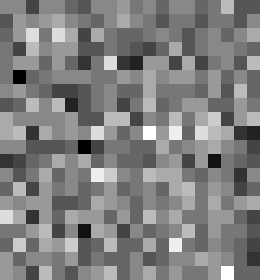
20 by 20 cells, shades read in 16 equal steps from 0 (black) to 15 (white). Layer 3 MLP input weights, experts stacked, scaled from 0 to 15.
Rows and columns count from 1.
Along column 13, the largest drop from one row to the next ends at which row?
14
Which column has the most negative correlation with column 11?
20
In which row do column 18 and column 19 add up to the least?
13
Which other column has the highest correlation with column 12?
8
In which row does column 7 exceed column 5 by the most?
16
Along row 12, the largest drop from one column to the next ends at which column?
17
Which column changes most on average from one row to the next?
2
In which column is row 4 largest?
3
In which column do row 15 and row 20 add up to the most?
18
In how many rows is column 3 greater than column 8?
8
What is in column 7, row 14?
6
